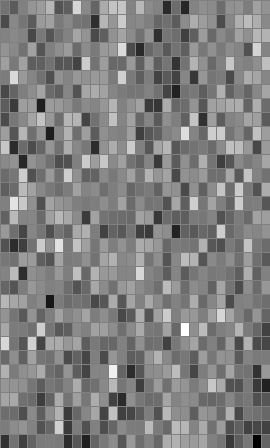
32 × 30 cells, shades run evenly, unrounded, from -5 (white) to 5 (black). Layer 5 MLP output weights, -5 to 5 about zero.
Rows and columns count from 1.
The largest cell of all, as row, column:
32, 29
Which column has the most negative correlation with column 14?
19
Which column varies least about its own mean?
24
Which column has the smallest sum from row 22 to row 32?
21
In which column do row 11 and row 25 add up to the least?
1
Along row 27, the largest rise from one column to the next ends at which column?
14
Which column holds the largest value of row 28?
30
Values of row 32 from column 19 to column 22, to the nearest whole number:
-2 -2 -1 -1
